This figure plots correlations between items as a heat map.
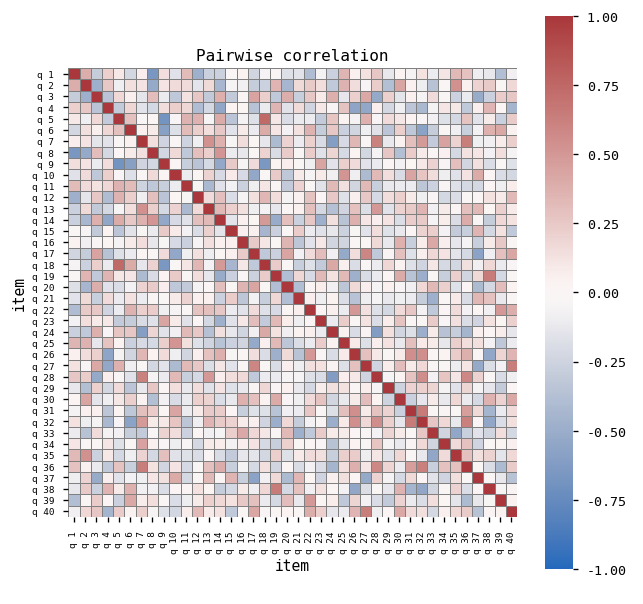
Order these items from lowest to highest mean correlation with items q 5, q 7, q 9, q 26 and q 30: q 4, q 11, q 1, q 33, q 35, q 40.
q 4, q 11, q 33, q 1, q 35, q 40
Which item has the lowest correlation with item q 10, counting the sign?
q 17
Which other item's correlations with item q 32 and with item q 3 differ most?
q 28
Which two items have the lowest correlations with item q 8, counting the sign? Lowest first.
q 1, q 2
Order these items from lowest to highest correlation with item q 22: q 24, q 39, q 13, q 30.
q 24, q 30, q 13, q 39
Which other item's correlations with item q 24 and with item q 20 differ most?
q 7
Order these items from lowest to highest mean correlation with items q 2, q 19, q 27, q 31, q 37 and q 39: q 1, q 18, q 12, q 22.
q 18, q 1, q 12, q 22
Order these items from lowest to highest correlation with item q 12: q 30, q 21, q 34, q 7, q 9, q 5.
q 9, q 34, q 7, q 21, q 30, q 5
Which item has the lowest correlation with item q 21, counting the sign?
q 33
